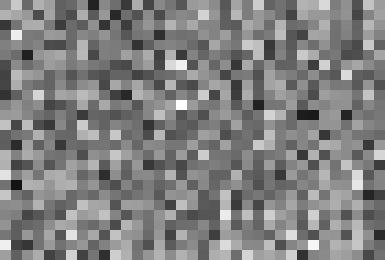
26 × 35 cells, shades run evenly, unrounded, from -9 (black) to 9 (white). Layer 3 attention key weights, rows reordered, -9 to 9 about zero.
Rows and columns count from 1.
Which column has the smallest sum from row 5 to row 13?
22
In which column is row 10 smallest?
12
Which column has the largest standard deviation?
1
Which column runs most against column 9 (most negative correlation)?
24
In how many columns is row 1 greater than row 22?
17
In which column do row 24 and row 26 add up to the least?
10
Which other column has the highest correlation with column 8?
28
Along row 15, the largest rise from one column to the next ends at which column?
3
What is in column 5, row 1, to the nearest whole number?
2
